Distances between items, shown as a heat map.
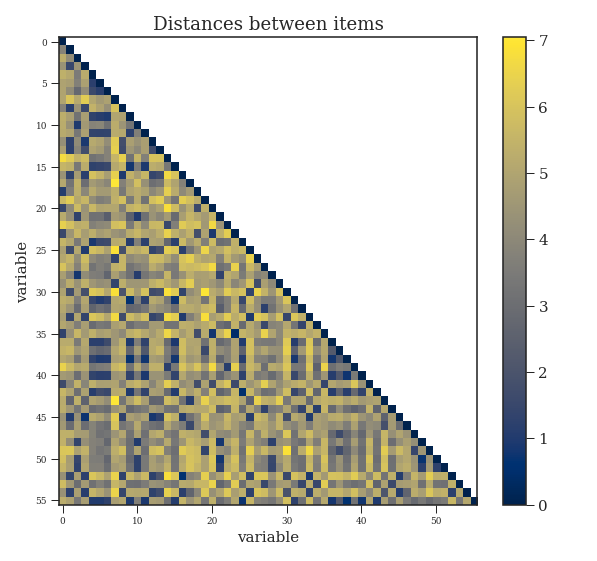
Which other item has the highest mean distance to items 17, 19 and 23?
27
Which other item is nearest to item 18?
0
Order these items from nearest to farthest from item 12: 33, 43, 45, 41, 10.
45, 33, 43, 41, 10
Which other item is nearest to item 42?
24
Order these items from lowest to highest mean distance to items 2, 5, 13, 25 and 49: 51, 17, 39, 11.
11, 51, 17, 39
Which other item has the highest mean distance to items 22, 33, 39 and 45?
7
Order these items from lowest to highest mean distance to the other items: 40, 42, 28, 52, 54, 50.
40, 42, 28, 50, 54, 52
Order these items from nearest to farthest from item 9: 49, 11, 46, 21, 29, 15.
15, 11, 21, 49, 46, 29
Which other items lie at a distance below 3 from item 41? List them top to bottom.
0, 18, 20, 23, 35
